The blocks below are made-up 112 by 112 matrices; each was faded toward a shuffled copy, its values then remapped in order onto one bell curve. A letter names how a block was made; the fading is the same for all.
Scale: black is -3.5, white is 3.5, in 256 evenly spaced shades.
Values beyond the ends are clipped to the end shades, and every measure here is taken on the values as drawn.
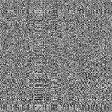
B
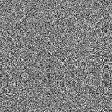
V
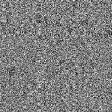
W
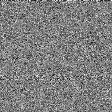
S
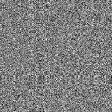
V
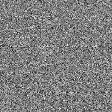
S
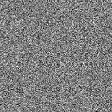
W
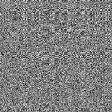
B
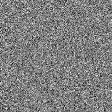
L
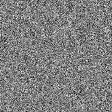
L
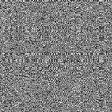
B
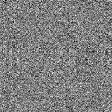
W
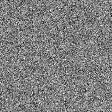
L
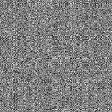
B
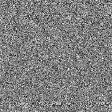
S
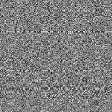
B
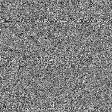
S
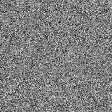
S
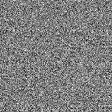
W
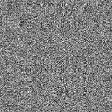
V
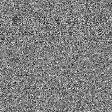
S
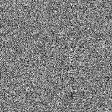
L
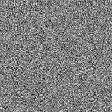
V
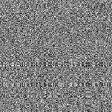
B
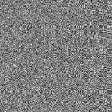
B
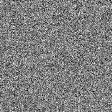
L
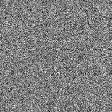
W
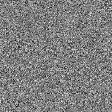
S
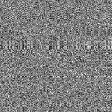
B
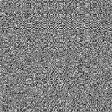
B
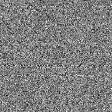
S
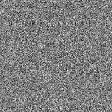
W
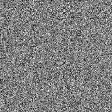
L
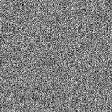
V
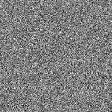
W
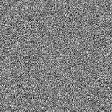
V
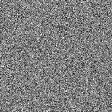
L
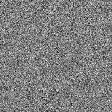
L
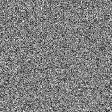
L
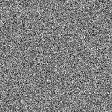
L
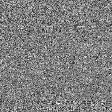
S
